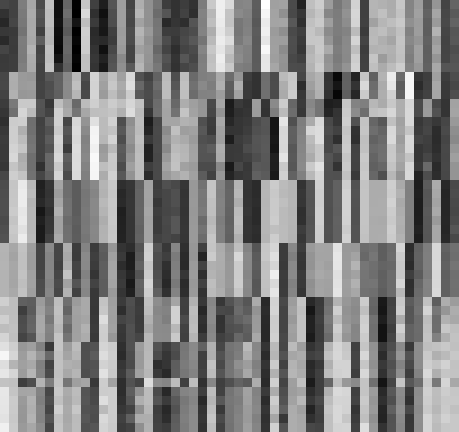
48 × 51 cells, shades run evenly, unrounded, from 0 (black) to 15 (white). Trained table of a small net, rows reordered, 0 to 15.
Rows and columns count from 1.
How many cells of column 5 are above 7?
15
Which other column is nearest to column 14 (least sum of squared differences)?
23
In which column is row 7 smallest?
9
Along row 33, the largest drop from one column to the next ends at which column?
32
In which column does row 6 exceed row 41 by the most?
30
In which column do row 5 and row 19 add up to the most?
36
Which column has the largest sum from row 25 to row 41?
31
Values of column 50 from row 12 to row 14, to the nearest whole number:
3 3 4
